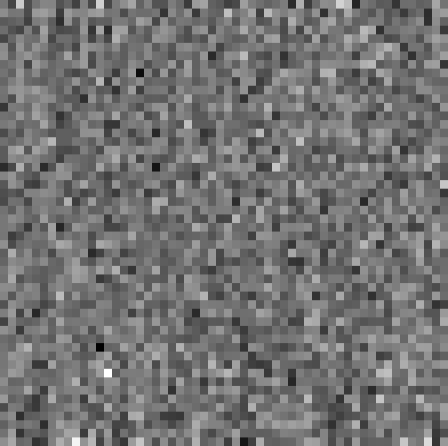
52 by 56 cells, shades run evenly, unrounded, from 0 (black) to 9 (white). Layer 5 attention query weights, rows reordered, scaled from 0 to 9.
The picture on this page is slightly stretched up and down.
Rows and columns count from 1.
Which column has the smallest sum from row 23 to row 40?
41
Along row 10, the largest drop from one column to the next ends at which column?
14
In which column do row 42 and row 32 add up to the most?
20
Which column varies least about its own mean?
19
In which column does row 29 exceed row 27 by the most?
8
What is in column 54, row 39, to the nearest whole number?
6
